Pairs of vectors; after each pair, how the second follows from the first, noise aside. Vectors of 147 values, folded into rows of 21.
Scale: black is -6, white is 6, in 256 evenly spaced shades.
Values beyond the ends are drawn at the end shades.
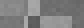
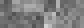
reversed.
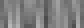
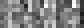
wrapped around, scaled up.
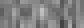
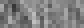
wrapped around, negated.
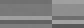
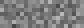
shuffled.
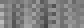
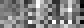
reversed, negated, scaled up.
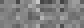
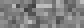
wrapped around, negated.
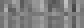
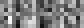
reversed, negated, scaled up.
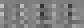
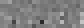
reversed, partly zeroed.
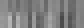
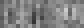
wrapped around.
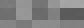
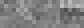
partly zeroed.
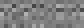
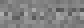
partly zeroed.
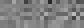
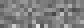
wrapped around, negated.
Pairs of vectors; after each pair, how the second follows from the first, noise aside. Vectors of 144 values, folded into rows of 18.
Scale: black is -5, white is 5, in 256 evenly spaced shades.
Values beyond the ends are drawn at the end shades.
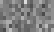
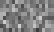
wrapped around.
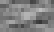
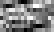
wrapped around, negated, scaled up.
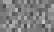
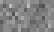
reversed, negated, partly zeroed.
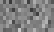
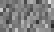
wrapped around, negated.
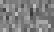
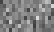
wrapped around.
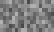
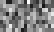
negated, scaled up.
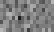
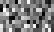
wrapped around, negated, scaled up.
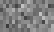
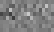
reversed, negated, partly zeroed.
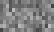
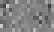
reversed, negated, partly zeroed.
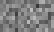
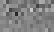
partly zeroed.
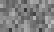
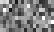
wrapped around, negated, scaled up.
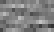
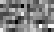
negated, scaled up.
